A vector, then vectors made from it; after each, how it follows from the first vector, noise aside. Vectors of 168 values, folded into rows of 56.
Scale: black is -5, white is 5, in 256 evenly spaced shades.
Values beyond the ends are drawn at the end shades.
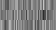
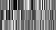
wrapped around, scaled up.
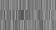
wrapped around, shrunk.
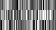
negated, scaled up.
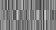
sign-scrambled.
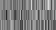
wrapped around, negated.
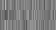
wrapped around, shrunk.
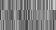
wrapped around, negated.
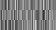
sign-scrambled.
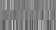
reversed, partly zeroed.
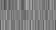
wrapped around, shrunk.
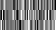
wrapped around, scaled up.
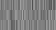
wrapped around, shrunk.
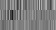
reversed, partly zeroed.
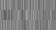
wrapped around, shrunk.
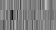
reversed, partly zeroed.
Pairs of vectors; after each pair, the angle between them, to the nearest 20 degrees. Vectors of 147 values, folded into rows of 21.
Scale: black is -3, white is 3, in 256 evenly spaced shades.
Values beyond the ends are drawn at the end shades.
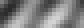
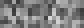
80 degrees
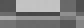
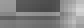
140 degrees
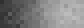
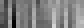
60 degrees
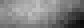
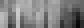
40 degrees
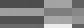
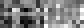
60 degrees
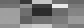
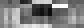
20 degrees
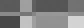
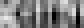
120 degrees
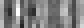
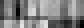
120 degrees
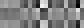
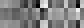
20 degrees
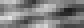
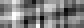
40 degrees
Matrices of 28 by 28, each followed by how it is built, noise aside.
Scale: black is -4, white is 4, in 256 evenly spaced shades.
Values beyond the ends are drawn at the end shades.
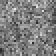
smooth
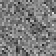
Toeplitz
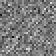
Hankel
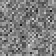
Hankel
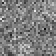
smooth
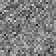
Hankel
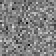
noise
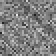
Toeplitz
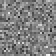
noise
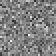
noise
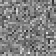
noise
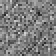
Hankel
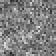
smooth
